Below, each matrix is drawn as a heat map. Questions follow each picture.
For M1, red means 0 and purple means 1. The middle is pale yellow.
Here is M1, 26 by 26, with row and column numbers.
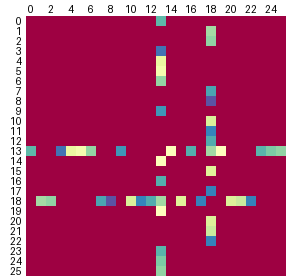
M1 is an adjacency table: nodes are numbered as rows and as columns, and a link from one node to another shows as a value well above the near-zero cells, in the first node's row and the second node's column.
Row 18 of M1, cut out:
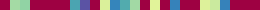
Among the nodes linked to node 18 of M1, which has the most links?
node 13
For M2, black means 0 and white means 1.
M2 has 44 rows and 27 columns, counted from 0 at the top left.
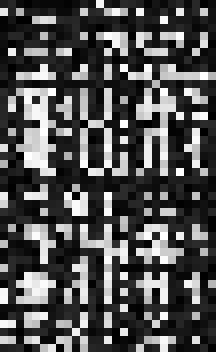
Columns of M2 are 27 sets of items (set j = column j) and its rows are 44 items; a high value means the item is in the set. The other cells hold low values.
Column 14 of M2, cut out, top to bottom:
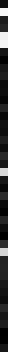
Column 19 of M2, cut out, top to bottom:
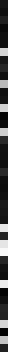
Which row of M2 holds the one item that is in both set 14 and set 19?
31
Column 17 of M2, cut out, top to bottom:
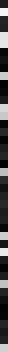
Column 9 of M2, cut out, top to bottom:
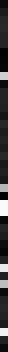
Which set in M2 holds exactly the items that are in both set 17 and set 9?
26
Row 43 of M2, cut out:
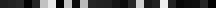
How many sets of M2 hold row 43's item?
6
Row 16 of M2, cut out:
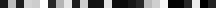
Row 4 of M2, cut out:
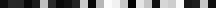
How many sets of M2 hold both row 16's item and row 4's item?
5
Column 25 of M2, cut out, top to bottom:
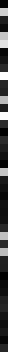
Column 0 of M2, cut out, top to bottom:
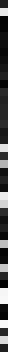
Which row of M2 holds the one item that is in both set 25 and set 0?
1
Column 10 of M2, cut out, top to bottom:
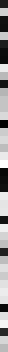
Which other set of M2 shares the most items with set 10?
13
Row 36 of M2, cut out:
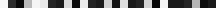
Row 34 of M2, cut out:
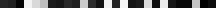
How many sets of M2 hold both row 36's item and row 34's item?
9
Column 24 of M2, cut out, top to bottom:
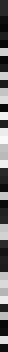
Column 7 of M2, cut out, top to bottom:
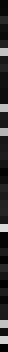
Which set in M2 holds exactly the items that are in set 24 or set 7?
3
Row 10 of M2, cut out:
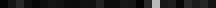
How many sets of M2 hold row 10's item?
1
